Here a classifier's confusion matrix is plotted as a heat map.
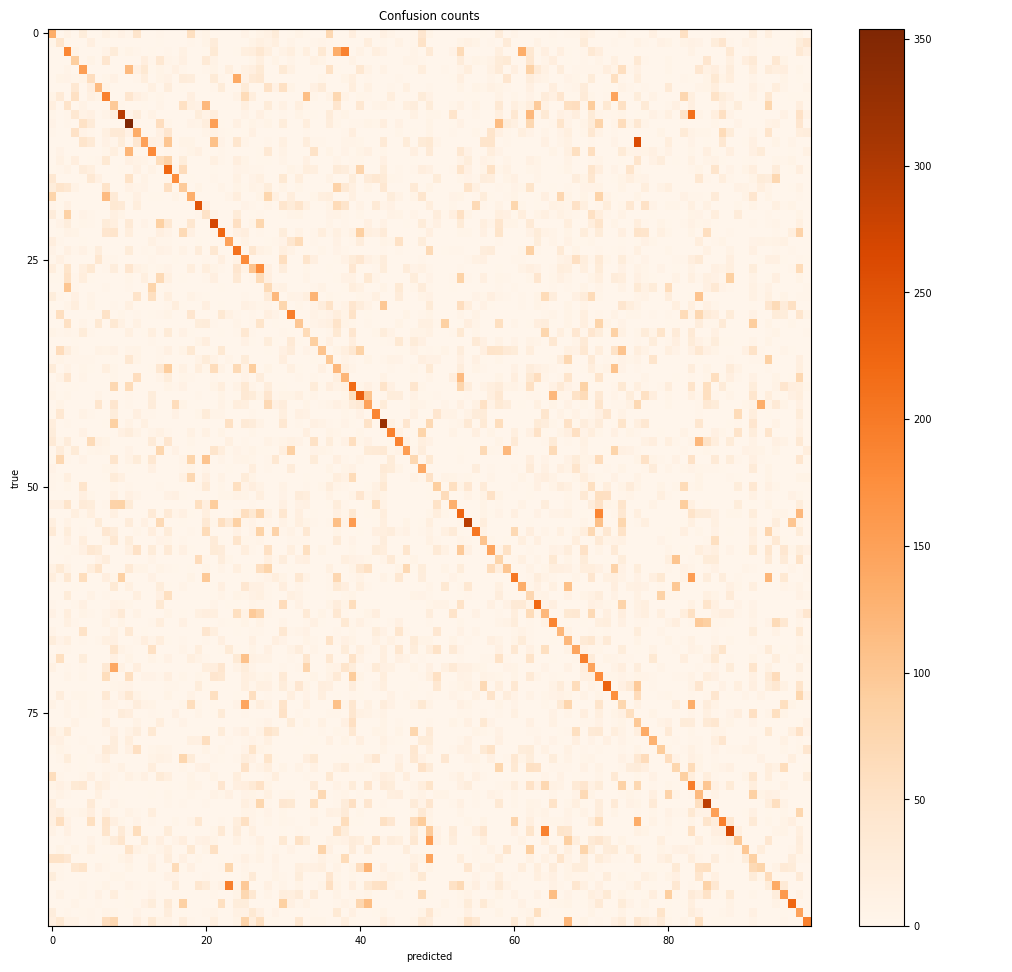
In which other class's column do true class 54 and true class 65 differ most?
39
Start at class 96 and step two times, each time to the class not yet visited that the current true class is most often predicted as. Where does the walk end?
92
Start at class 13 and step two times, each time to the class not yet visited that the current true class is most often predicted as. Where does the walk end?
21
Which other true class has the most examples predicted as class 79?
62
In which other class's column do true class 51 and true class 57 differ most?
53
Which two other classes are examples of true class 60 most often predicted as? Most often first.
83, 93
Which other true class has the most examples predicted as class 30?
96
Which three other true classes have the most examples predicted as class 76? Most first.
12, 87, 72
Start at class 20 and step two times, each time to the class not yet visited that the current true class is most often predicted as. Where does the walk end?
38
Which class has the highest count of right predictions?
10
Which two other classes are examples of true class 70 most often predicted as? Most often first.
8, 33
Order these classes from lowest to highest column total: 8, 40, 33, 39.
33, 40, 8, 39
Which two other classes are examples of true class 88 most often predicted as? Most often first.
64, 49
